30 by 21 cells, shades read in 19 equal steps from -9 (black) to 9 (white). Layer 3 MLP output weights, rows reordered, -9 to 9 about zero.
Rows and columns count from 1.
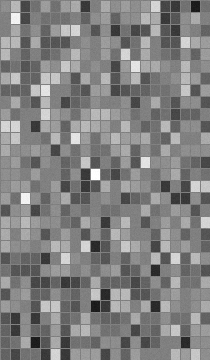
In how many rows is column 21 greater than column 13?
11
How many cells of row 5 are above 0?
9
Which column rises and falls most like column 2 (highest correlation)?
1
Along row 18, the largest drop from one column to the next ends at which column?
4
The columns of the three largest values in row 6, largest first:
14, 7, 19
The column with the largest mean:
6
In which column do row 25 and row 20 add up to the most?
12
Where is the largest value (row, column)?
15, 10
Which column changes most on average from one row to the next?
21
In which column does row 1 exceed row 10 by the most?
16
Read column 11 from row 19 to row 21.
-5 -2 -3
